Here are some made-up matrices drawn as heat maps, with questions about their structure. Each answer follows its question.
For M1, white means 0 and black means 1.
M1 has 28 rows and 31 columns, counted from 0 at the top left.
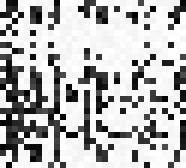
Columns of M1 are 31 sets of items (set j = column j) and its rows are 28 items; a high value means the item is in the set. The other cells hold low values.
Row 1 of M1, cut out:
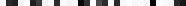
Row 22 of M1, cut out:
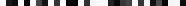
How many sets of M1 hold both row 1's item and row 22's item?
8
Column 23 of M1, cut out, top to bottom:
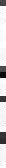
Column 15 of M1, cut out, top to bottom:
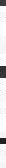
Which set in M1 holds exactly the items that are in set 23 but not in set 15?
26
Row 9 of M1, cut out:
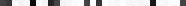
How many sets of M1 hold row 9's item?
9
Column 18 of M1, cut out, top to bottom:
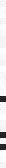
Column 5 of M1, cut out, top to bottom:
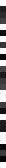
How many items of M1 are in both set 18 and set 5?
1
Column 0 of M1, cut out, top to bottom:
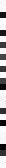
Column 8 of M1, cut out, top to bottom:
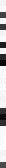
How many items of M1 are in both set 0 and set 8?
5
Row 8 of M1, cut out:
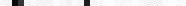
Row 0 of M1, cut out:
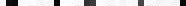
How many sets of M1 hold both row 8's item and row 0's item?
2
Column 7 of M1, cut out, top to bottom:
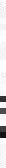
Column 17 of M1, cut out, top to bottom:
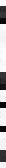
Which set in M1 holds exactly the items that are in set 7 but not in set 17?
20
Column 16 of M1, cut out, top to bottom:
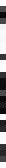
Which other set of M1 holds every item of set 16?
9
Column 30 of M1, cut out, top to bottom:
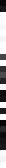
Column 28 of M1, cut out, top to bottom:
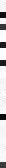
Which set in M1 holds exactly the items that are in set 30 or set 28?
1
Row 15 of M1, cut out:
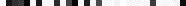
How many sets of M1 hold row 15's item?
12
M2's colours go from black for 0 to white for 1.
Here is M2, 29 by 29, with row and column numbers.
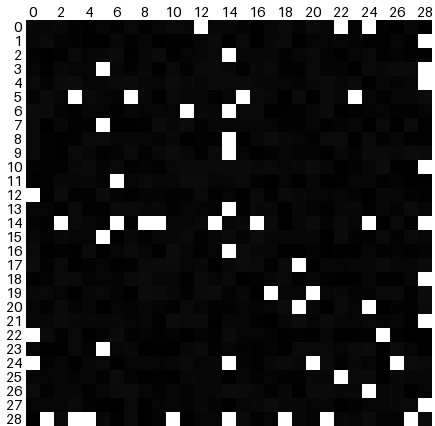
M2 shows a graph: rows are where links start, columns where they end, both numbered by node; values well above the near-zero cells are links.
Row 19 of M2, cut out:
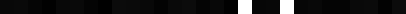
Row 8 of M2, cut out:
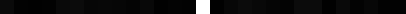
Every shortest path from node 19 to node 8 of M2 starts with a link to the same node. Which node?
node 20
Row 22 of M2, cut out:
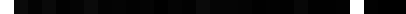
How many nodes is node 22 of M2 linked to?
2
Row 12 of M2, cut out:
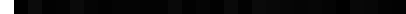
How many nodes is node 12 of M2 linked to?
1
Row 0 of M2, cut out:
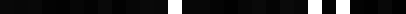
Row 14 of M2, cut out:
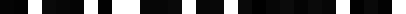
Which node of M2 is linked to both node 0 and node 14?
node 24
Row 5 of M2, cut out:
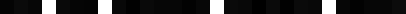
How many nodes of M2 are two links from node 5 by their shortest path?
1
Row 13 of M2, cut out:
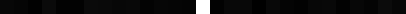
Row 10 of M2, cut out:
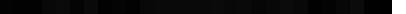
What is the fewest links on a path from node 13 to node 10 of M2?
3
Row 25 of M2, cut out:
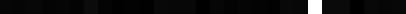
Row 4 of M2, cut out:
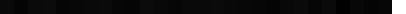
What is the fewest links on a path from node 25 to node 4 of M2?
6
